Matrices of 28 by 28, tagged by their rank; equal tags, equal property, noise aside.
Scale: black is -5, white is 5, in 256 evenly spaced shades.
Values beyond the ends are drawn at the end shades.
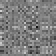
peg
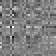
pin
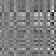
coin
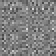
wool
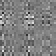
pin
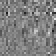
peg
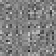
wool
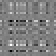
coin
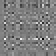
pin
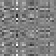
pin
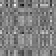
pin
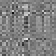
peg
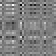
coin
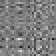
peg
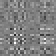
pin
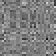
peg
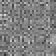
wool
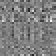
peg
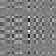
coin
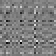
pin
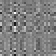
pin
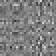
wool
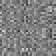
wool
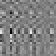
pin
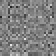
wool
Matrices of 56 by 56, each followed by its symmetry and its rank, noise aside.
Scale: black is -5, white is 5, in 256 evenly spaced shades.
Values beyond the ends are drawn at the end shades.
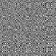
antisymmetric, rank four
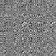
symmetric, rank four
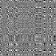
no symmetry, rank three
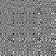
symmetric, rank three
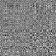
no symmetry, rank five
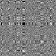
symmetric, rank three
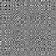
symmetric, rank four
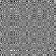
no symmetry, rank three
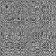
symmetric, rank four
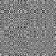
no symmetry, rank four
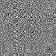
symmetric, rank five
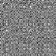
symmetric, rank five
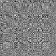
symmetric, rank four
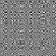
no symmetry, rank three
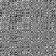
symmetric, rank five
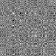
symmetric, rank four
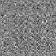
no symmetry, rank five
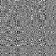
no symmetry, rank five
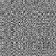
no symmetry, rank four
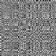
antisymmetric, rank four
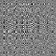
no symmetry, rank five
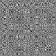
symmetric, rank five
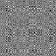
no symmetry, rank four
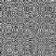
antisymmetric, rank four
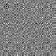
symmetric, rank three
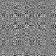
no symmetry, rank three
